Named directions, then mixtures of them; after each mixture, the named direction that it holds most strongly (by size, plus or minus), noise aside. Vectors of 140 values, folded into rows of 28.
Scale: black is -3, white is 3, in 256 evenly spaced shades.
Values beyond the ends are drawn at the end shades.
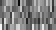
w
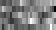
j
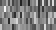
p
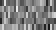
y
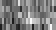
w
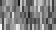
w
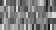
y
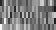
y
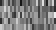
p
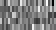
p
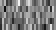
w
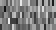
p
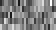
w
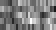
j
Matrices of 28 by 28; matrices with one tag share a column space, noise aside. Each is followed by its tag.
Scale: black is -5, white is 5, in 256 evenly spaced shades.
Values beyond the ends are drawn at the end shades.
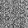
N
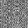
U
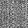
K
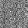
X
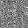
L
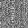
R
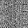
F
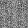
K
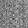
X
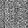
R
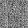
K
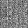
L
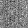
L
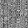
U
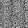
F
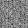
L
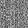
N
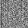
X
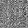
L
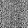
F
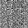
R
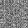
U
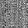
K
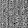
L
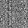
X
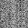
X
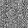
U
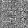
X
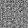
X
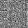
X
